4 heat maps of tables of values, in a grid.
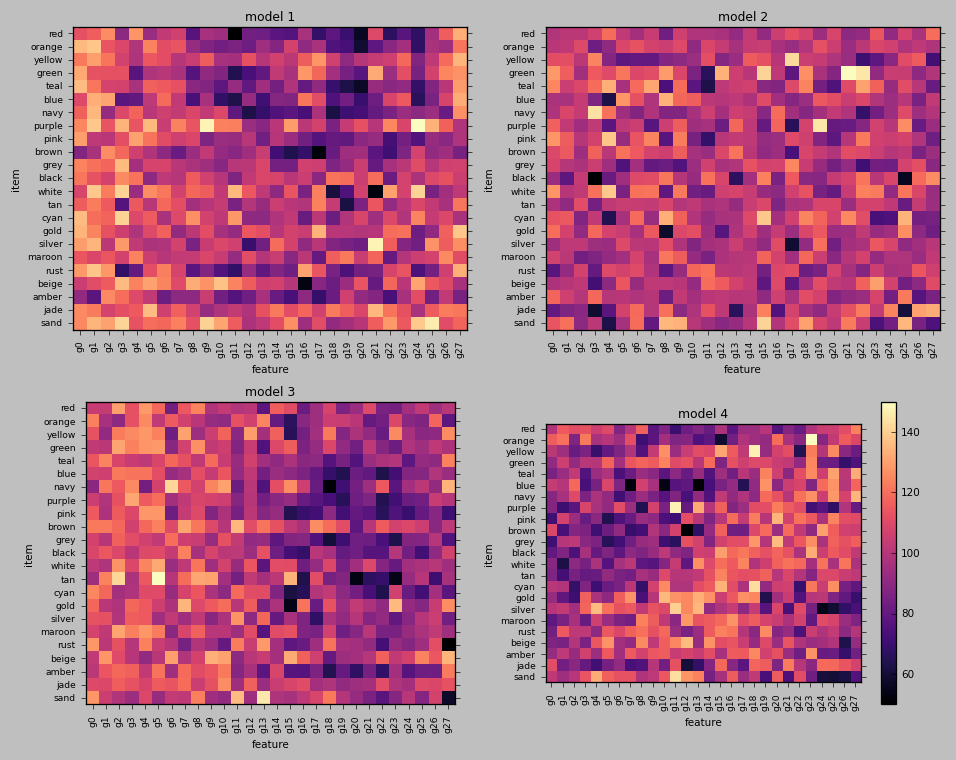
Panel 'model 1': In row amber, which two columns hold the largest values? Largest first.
g2, g3
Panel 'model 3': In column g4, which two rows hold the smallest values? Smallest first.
navy, beige
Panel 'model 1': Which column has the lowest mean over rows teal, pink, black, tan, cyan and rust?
g19
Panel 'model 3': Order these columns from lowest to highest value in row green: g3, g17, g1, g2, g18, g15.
g17, g1, g18, g15, g3, g2
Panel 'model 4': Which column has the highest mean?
g18
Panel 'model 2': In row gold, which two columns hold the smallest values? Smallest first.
g8, g12
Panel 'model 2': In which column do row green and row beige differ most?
g15
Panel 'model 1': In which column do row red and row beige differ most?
g11
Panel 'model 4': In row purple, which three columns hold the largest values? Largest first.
g11, g13, g20
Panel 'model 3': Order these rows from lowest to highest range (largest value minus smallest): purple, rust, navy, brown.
brown, purple, rust, navy
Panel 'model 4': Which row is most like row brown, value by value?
jade
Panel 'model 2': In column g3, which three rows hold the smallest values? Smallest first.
black, jade, beige
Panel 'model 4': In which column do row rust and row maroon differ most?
g12
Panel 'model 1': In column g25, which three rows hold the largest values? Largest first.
sand, purple, silver
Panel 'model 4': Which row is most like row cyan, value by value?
yellow
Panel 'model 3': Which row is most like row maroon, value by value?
green
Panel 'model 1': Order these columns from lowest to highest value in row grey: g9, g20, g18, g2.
g18, g9, g20, g2
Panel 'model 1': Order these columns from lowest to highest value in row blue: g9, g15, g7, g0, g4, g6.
g4, g15, g9, g7, g0, g6
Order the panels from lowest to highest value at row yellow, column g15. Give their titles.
model 3, model 1, model 2, model 4
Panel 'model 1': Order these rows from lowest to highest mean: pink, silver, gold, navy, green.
navy, pink, green, silver, gold
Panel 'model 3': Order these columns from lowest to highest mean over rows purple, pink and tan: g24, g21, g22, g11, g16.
g22, g16, g21, g24, g11
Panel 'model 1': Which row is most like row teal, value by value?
orange
